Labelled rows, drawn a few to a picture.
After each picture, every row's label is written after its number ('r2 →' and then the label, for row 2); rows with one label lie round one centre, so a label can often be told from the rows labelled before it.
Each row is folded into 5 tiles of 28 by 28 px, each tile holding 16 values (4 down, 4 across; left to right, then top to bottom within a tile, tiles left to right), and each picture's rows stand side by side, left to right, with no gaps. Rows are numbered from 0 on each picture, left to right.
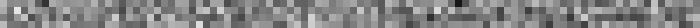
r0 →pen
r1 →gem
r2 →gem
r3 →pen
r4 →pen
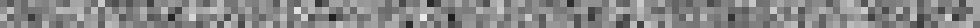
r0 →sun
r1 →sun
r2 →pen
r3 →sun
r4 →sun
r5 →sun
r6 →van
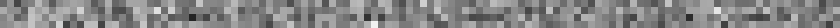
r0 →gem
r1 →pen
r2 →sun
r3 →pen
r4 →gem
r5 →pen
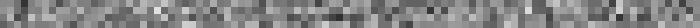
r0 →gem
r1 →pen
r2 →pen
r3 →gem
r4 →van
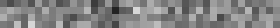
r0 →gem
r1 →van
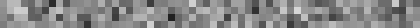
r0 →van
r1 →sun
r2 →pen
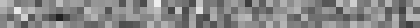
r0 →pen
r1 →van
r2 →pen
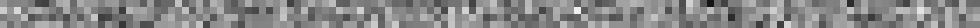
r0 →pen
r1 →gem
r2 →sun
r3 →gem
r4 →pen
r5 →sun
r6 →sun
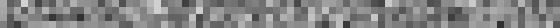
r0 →pen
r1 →van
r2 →gem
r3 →sun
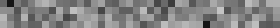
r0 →sun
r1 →gem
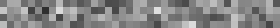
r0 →van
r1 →pen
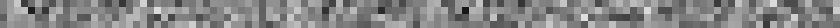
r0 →van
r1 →pen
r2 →van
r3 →van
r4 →pen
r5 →gem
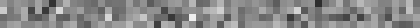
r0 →van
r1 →sun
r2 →pen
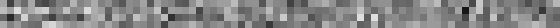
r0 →pen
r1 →pen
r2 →sun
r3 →van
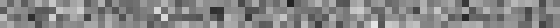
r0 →sun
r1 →pen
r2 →sun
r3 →pen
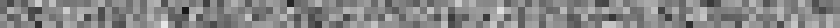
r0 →sun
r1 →van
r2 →sun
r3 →sun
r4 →pen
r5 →sun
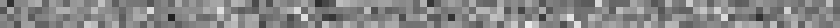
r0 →sun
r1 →sun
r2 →pen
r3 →sun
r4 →gem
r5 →pen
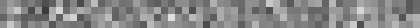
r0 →van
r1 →gem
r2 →sun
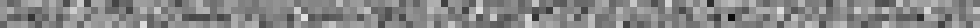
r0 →sun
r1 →pen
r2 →pen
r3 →van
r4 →gem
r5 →sun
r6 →pen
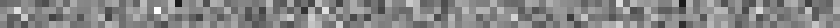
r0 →pen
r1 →pen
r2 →gem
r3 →gem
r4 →pen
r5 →van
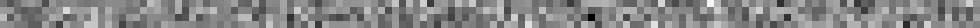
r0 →sun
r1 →van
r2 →pen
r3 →sun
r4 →sun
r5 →van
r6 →gem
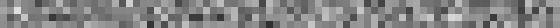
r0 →pen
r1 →pen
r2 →gem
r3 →gem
